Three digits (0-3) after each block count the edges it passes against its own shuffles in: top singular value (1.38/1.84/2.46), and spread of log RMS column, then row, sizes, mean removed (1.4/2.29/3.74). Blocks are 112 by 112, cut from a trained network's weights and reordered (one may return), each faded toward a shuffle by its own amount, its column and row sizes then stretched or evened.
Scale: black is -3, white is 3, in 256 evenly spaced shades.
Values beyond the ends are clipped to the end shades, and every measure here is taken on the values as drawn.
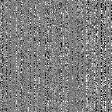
1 3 0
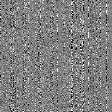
2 3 0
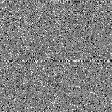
2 0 1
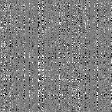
0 3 2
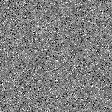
1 0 0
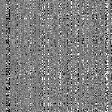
2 3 2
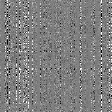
1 3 1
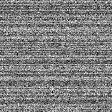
3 1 0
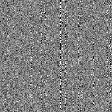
2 2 0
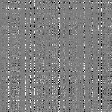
3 3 2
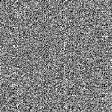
2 1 1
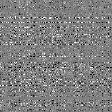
0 2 3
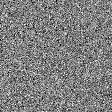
0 0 0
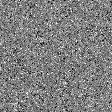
0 0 0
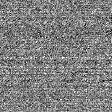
1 1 1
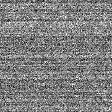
2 1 0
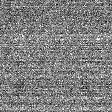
2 1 0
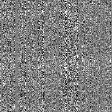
0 3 0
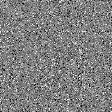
1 1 1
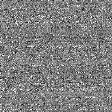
0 1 2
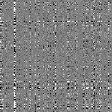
3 3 2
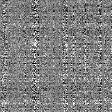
2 3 1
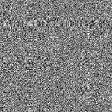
3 1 1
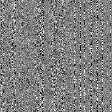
1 3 0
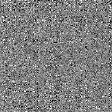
0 2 2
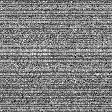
3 0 0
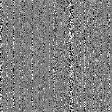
0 3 0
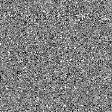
0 1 2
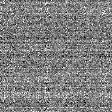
2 2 1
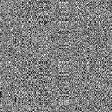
3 2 1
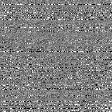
0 1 3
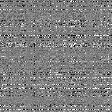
1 2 3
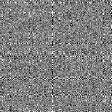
3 2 2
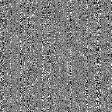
0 3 0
